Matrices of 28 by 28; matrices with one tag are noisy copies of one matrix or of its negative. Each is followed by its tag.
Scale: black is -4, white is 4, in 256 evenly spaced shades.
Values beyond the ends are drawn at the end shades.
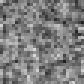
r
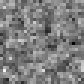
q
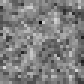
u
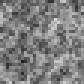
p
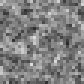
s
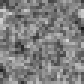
s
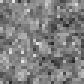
p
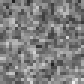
r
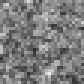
r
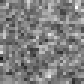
r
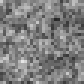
p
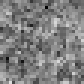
p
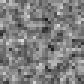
q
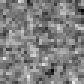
r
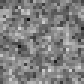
s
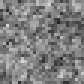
p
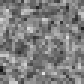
s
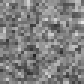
r
